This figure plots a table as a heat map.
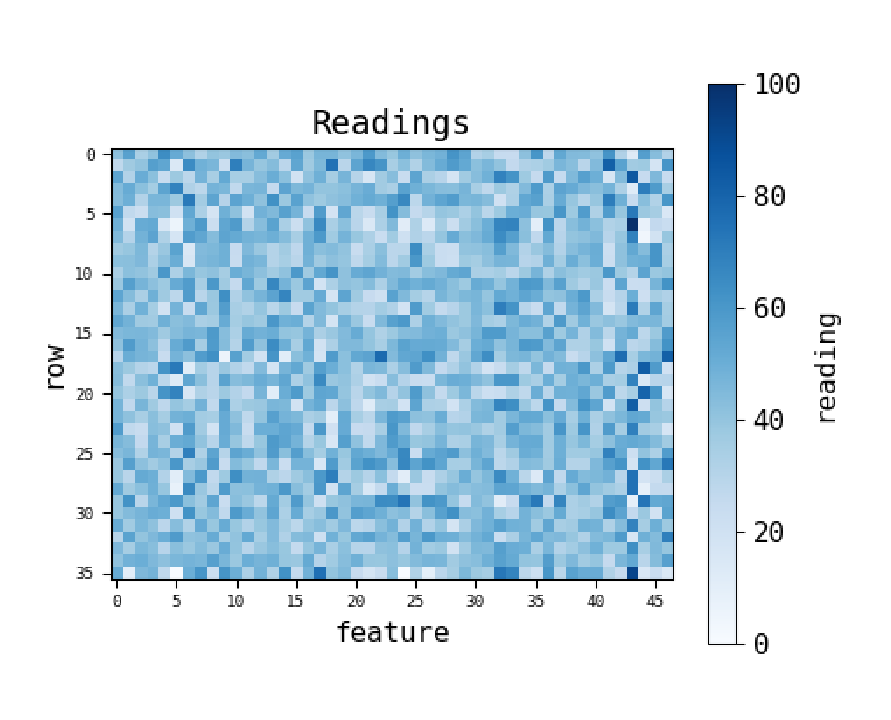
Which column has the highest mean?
43
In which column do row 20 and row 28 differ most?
44
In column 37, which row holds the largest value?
29
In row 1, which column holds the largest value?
41
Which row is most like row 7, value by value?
19
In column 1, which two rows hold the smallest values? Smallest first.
35, 6
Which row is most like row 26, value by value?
32
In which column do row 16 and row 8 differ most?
6
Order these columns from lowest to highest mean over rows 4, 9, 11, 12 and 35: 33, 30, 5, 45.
5, 45, 30, 33
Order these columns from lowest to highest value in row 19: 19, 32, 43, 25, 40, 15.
25, 15, 19, 40, 32, 43
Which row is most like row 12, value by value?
28
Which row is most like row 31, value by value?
33
